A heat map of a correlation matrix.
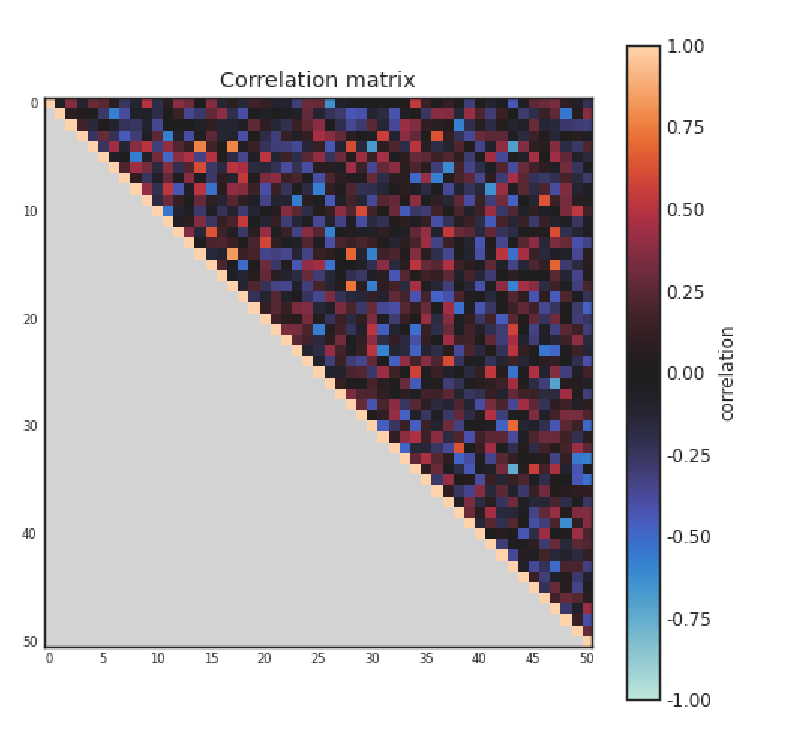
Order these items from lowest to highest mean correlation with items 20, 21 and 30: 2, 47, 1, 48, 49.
47, 1, 49, 2, 48
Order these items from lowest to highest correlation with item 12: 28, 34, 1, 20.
28, 1, 34, 20
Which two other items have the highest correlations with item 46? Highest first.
9, 40
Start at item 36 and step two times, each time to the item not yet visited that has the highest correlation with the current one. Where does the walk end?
31
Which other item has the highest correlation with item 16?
1
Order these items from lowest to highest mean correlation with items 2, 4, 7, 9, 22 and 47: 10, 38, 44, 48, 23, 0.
23, 10, 48, 44, 38, 0
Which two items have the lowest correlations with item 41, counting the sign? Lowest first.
8, 11
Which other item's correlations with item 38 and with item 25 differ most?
2
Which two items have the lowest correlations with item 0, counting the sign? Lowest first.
26, 43
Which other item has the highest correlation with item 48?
27
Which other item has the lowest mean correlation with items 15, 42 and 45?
43
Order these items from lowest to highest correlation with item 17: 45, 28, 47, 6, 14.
47, 45, 6, 28, 14
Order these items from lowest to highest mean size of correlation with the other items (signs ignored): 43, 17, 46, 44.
44, 46, 17, 43
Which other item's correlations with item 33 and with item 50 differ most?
35
